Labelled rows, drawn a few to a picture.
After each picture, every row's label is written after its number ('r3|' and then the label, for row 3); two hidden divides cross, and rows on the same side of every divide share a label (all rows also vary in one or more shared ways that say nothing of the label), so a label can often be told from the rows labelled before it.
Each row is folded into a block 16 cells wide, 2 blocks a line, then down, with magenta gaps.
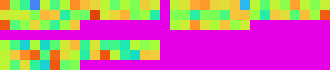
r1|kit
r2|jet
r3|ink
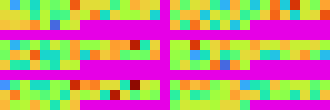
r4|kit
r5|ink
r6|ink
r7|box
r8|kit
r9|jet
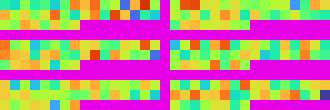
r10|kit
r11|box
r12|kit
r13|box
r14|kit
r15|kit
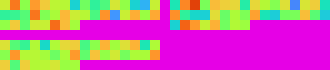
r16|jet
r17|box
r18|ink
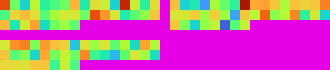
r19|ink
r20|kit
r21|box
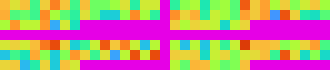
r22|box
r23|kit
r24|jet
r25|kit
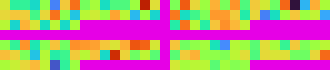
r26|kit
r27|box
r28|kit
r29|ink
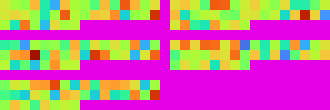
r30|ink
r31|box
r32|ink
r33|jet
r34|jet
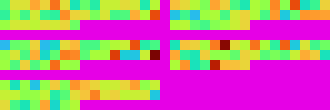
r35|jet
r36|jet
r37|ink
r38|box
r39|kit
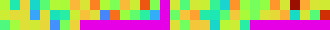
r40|kit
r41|ink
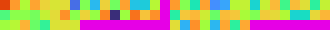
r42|jet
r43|ink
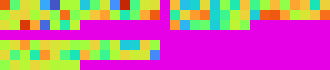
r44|ink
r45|ink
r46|box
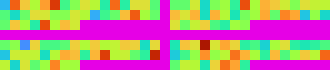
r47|box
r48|kit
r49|ink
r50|jet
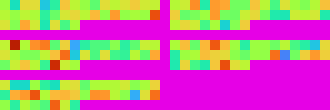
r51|ink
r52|box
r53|jet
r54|jet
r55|ink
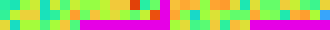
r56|ink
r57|box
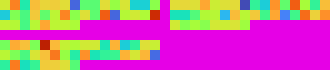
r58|jet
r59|jet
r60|box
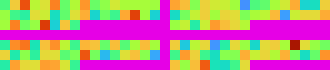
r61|box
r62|jet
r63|box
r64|ink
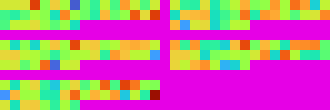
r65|jet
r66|ink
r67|kit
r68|kit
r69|ink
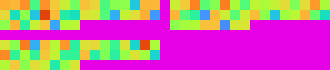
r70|box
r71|box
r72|box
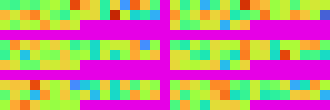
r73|kit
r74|kit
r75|jet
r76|kit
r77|jet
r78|box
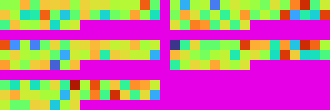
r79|box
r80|ink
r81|kit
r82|kit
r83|kit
